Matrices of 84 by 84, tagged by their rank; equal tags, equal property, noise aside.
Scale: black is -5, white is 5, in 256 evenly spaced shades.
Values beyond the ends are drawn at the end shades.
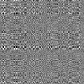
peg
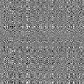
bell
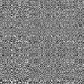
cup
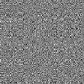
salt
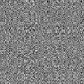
salt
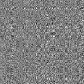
salt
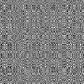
peg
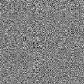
salt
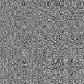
salt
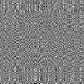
bell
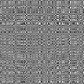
peg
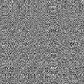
salt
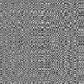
bell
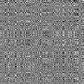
bell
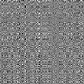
bell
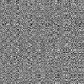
cup
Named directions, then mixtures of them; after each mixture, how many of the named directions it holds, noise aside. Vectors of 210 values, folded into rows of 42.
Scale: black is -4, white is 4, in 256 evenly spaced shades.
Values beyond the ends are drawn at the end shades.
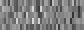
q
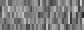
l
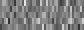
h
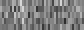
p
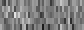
four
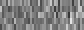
four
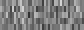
one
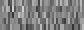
four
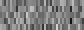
two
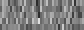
two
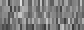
four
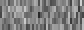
one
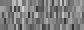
one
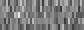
four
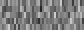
three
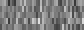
two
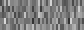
two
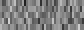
one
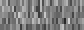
four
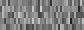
two
